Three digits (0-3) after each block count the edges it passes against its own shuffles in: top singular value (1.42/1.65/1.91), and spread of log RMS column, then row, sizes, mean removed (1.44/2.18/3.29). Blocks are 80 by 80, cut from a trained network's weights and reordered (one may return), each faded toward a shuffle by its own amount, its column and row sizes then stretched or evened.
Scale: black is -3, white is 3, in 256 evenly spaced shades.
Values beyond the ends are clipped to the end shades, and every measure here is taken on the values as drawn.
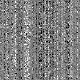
3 3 1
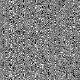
0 3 0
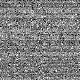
2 1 0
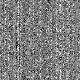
1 2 0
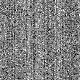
2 0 1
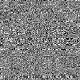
3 0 2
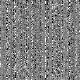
1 3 0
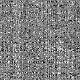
2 0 2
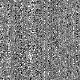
0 2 0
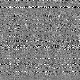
2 1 3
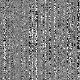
1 3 1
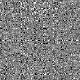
2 2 2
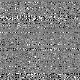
0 1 3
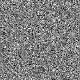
0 1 0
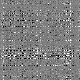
1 2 3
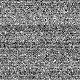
2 0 0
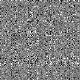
1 2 2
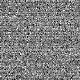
1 1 0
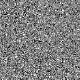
1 1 1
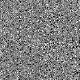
0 2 1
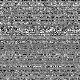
2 0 3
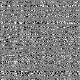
0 0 3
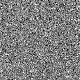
1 0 1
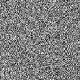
3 1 0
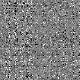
0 2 1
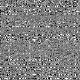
1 1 3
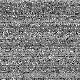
2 0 1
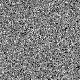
0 0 0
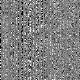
1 3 0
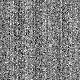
2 1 0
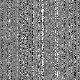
2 3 0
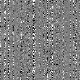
1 3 1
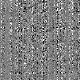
1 3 1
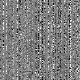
2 3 0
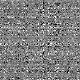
1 2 2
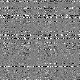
1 2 3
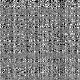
3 0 3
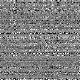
2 1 3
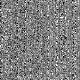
0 2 0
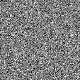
1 0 0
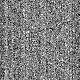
1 0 0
